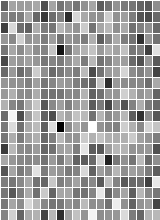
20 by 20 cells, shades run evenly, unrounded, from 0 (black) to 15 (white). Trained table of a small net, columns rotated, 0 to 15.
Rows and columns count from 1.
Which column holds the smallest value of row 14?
1
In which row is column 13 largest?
18
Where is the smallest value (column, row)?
8, 12
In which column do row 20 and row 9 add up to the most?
16
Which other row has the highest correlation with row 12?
20
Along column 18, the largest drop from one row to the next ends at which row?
11
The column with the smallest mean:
6
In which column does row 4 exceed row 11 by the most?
3
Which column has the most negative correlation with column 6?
10
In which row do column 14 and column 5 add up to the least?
15
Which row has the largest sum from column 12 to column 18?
13
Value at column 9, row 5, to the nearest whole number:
7
